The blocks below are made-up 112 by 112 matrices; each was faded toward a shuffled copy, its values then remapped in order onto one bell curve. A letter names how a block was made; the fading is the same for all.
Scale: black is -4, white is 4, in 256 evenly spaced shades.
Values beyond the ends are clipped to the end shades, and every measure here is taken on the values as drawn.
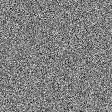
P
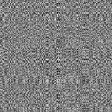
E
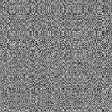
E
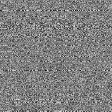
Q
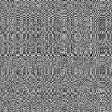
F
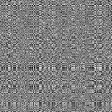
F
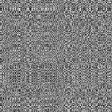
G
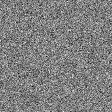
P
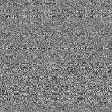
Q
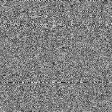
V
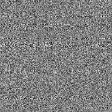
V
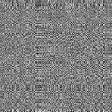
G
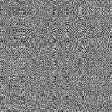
E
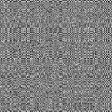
F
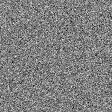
P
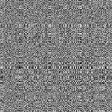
G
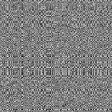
F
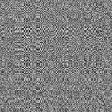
G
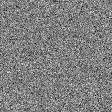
P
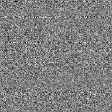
V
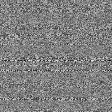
Q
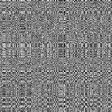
F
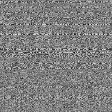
Q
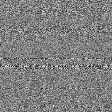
Q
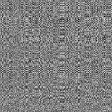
G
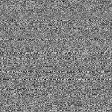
Q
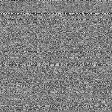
Q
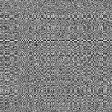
F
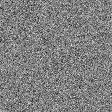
P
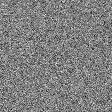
P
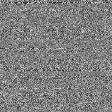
Q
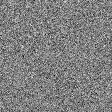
P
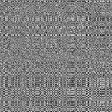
F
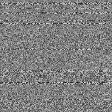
Q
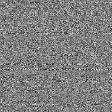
V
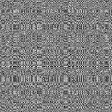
F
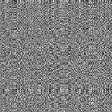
E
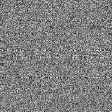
V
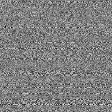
Q
